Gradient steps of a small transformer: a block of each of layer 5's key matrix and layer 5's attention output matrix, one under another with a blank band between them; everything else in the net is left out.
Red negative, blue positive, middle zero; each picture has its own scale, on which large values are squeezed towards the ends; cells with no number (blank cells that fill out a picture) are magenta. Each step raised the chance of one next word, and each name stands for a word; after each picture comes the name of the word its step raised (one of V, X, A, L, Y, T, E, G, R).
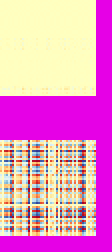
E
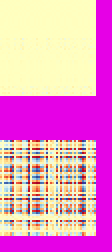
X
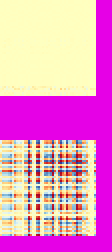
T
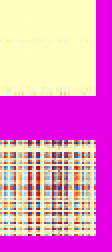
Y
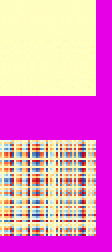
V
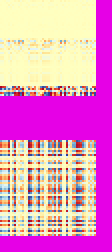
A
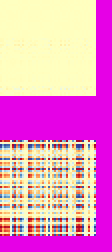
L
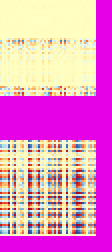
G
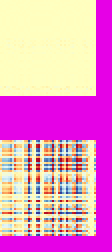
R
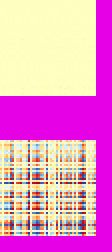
G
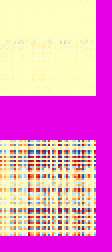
E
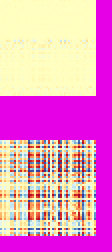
T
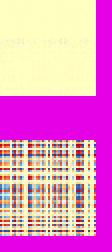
A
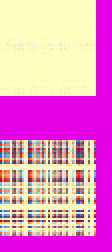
V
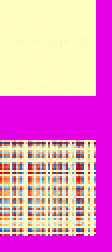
Y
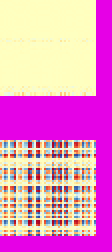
A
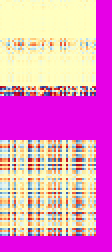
R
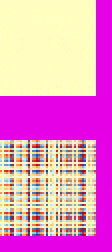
R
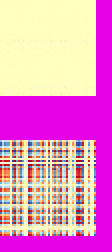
E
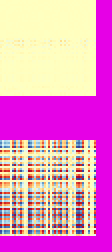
G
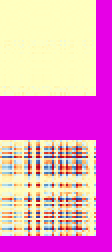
X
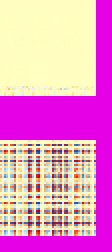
E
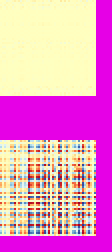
G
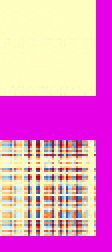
A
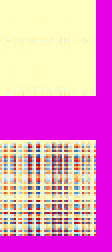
R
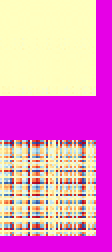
Y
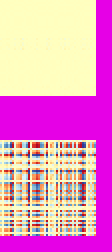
A
